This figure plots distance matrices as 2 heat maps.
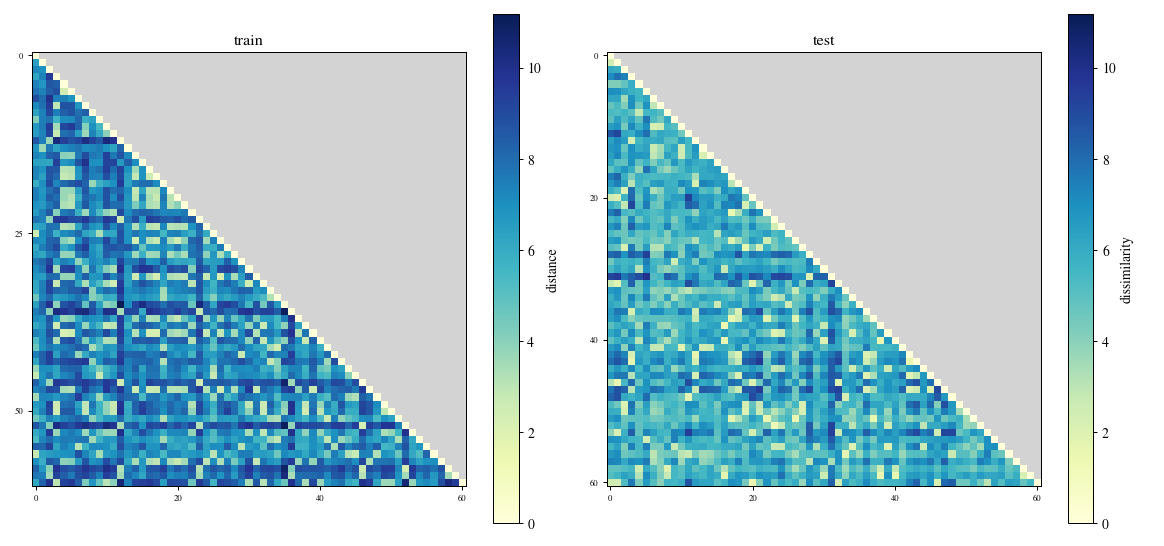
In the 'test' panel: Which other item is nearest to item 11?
48
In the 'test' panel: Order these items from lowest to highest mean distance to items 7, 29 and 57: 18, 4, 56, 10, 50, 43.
10, 56, 50, 4, 18, 43
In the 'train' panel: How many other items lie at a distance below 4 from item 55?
3
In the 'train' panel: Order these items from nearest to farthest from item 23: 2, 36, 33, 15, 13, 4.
36, 2, 15, 13, 33, 4
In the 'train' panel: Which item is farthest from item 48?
6
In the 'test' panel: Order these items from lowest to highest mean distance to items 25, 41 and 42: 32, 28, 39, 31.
39, 32, 28, 31
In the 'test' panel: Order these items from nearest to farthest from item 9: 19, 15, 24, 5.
24, 19, 15, 5
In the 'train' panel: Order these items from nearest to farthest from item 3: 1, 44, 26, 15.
44, 1, 26, 15
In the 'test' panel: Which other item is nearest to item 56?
33
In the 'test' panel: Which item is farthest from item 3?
21
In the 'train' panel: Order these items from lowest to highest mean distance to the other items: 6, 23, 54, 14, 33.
54, 14, 33, 6, 23
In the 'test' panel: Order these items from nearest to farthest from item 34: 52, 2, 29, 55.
55, 52, 29, 2
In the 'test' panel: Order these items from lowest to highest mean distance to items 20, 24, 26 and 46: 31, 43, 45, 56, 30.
56, 30, 45, 43, 31
